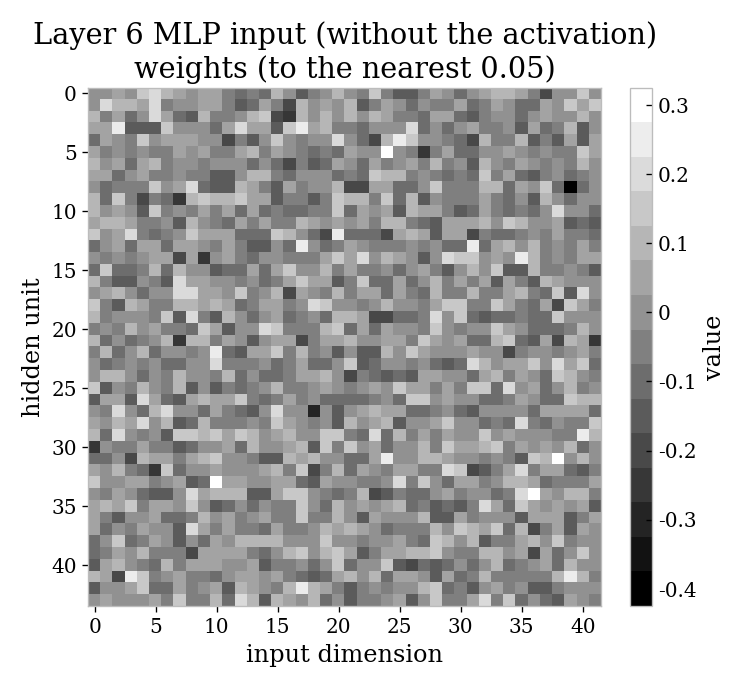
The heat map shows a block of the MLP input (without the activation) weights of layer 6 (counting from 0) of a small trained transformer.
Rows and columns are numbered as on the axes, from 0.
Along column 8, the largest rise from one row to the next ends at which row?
34
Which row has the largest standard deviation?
8
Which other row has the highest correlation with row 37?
19
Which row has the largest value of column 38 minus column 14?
31
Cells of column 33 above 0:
16
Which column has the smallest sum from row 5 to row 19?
39
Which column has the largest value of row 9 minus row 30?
0
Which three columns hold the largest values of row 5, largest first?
24, 40, 13
